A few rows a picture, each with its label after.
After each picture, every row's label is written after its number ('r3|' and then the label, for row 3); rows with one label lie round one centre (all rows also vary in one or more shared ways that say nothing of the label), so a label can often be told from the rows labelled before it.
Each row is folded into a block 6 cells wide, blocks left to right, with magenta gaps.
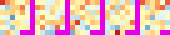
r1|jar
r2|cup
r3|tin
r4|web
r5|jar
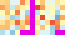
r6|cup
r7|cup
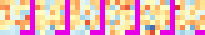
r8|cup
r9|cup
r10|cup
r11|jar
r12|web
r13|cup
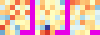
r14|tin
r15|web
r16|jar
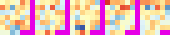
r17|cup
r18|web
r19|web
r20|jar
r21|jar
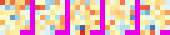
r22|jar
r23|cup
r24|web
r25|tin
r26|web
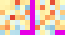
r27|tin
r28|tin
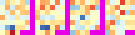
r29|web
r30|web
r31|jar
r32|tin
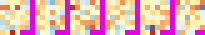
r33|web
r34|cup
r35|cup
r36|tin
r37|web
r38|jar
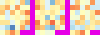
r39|web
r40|cup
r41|web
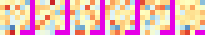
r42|web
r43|tin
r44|web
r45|web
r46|jar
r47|web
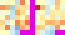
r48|cup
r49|cup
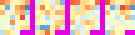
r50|jar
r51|web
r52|jar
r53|jar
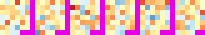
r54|tin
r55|tin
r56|cup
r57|cup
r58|jar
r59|tin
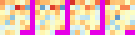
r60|jar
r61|jar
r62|jar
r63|jar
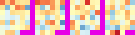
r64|jar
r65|jar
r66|tin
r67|web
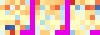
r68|web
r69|jar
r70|jar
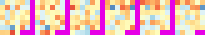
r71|web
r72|web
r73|cup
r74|jar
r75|jar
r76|jar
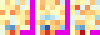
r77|web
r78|web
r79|web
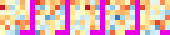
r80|cup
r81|jar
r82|jar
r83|jar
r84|cup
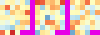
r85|web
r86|jar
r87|tin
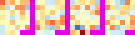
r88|jar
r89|cup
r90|web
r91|cup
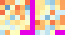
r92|jar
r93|cup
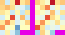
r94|tin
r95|tin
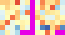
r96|tin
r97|web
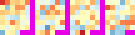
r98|jar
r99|web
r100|web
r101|cup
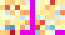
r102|web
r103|tin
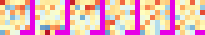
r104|jar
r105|web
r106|jar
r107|tin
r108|tin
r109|tin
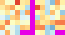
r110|tin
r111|cup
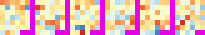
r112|jar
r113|cup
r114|web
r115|cup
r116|cup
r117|tin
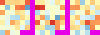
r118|jar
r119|cup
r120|cup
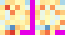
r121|web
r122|web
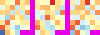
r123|tin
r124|tin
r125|tin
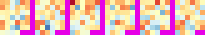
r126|cup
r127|tin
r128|jar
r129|jar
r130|tin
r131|tin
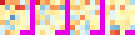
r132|jar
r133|jar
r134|tin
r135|web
